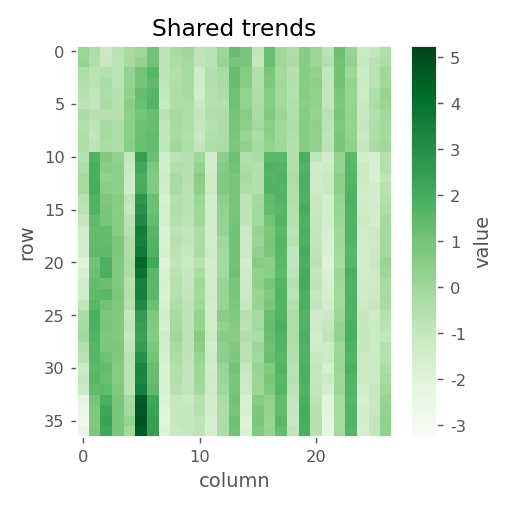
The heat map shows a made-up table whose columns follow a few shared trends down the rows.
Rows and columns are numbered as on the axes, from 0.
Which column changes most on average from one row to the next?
5
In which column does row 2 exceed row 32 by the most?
14
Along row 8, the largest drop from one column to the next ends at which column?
7
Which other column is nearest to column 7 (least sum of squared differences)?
21
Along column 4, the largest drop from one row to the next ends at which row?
10
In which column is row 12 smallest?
25
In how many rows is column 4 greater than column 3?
10
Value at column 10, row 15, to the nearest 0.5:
0
